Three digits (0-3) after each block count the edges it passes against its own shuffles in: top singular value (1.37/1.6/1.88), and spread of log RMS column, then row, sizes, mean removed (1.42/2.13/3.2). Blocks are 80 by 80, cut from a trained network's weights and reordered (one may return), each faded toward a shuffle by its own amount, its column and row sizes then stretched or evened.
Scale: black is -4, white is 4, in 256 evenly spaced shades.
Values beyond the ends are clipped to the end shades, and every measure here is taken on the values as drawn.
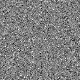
1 1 0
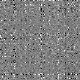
1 2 2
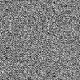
3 1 0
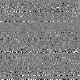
2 0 3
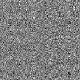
3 2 0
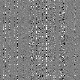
2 3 1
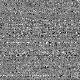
1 0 2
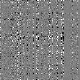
2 3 2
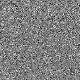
1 0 1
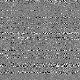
3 1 3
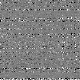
1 1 3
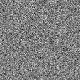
2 0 0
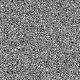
1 1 0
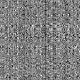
3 1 2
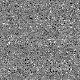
0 1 1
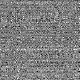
2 1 2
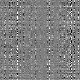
3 3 0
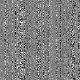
2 3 0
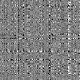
3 2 2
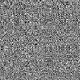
3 1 2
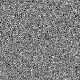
1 0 1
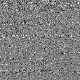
0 0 2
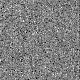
0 0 0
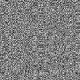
3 1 0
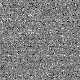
0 0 1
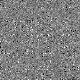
0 1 2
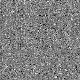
0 0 1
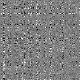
2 3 2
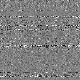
2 1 3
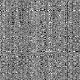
3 1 2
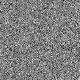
0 1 0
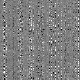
2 3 1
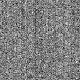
2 0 0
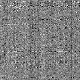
2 0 2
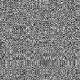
3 1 1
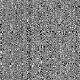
1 2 1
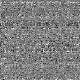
2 1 2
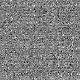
1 1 0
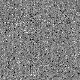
0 0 1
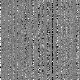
3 3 0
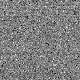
0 0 0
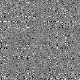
2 2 2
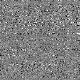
0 0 2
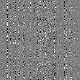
2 3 1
